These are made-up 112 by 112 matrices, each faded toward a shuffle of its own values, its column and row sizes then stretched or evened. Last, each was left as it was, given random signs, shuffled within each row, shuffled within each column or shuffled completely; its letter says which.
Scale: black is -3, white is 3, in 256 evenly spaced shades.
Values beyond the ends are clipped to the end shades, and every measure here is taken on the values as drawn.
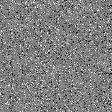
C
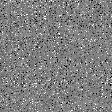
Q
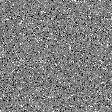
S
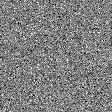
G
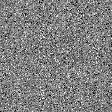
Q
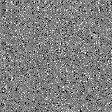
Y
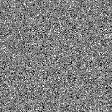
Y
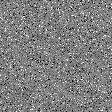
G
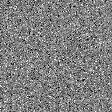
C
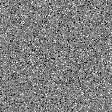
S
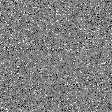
S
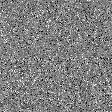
S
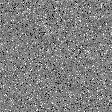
G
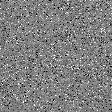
S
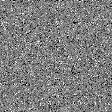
Q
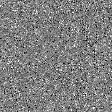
Q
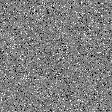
S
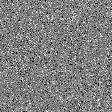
C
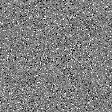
Q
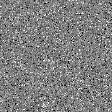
Q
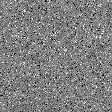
C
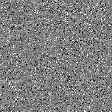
Y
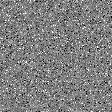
S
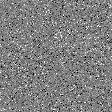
G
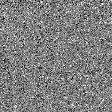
Q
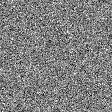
G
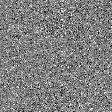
Y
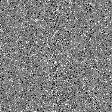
C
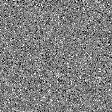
Y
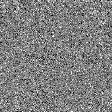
Y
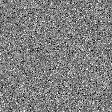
S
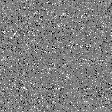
Y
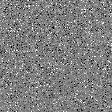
Q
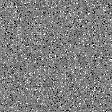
Y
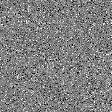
Y
